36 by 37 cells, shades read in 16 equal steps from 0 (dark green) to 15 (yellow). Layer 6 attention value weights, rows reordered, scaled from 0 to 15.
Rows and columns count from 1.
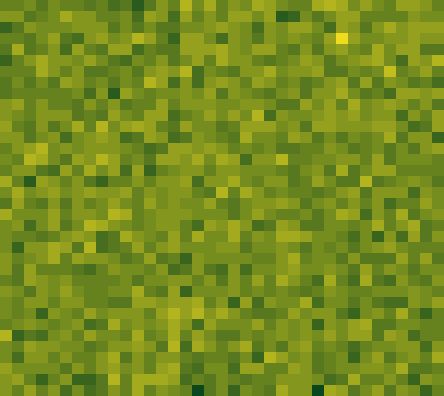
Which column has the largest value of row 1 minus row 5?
27
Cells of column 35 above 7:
16
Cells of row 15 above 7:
18
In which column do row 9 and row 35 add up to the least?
8
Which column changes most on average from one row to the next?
33
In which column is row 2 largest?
6
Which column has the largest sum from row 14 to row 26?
24
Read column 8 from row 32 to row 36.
5 6 6 3 4
